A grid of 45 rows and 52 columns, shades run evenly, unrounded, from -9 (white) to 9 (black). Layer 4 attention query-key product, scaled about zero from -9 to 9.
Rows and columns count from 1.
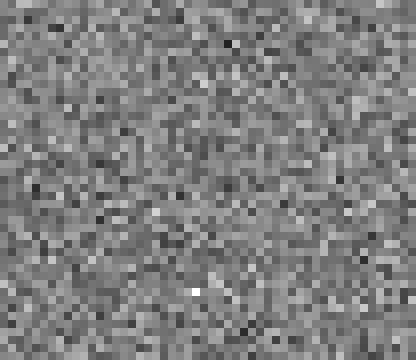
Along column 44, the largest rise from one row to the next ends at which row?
28
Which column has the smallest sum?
50
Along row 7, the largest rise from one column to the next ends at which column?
34
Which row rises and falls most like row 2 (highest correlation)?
16
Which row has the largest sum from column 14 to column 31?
32
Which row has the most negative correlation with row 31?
14
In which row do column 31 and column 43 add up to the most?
42
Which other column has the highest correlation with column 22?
11
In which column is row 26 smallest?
47
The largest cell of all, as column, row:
29, 6
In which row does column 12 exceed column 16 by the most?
30
